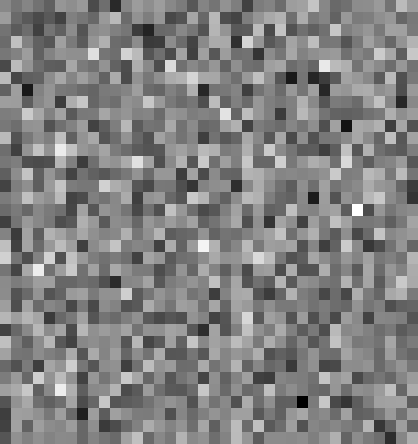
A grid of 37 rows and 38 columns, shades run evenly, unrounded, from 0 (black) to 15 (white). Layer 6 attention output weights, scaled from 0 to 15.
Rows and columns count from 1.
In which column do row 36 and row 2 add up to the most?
24
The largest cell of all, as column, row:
33, 18
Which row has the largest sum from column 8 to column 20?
7
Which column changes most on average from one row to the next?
19
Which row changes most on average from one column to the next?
21
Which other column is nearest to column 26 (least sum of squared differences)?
32
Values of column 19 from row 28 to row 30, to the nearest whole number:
3 8 5
